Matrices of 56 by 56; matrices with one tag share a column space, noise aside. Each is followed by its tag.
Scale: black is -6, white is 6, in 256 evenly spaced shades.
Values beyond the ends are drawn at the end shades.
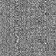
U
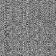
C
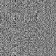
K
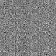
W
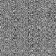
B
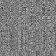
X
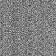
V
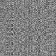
W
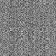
V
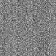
K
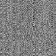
C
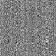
U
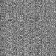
K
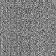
W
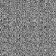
B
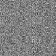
U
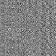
V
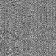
C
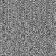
C
